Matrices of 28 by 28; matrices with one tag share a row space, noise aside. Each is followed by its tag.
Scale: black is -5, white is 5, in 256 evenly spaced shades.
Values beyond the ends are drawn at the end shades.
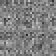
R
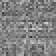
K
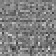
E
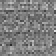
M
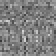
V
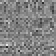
R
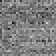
E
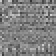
E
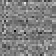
K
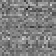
K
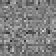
V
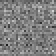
R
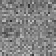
M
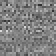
R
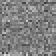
K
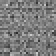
V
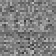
M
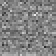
K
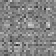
V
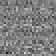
R
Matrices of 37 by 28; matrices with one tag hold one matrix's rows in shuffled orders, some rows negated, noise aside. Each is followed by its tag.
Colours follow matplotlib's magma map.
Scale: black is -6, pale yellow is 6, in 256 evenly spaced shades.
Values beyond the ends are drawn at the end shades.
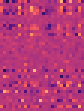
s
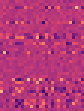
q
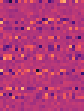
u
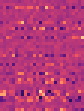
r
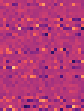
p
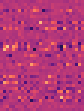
s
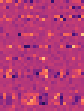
p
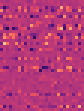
s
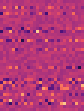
u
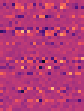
r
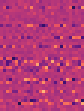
p
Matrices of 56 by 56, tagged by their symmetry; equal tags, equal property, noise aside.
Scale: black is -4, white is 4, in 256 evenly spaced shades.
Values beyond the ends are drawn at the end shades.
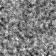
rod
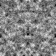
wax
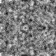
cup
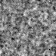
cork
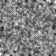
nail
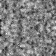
cup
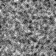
cork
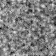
cork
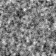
cork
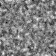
nail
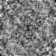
nail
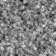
cork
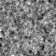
cork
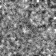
rod
